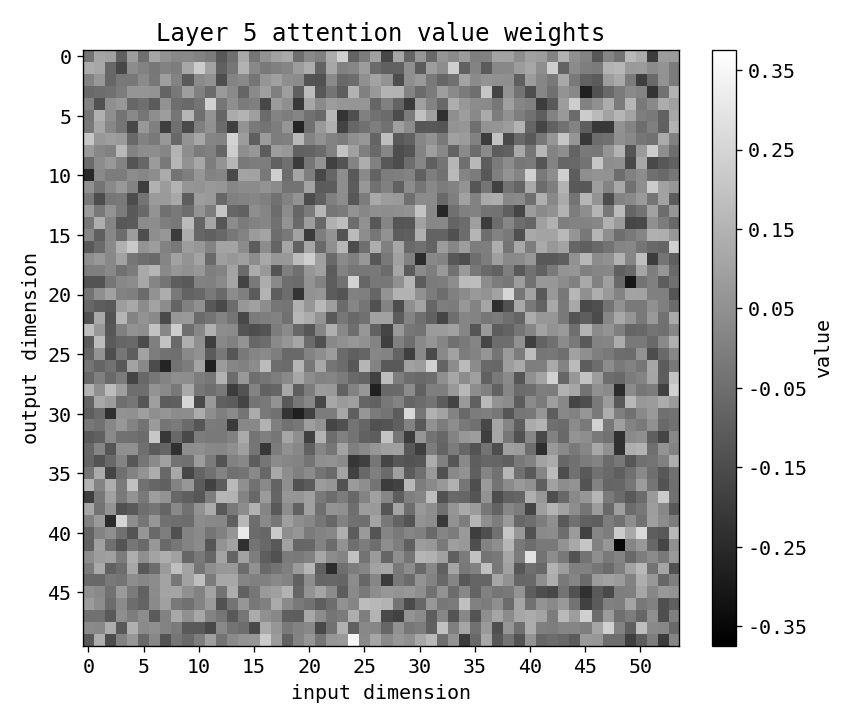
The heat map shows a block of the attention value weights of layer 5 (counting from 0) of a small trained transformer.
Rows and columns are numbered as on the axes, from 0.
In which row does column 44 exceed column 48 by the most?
41
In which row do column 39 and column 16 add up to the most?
26
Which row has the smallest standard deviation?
18
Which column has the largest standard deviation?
45
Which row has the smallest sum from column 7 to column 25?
6
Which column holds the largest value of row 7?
13
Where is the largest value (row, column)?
49, 24
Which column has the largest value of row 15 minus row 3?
51
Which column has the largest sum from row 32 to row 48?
50
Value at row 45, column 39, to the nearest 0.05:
0.05
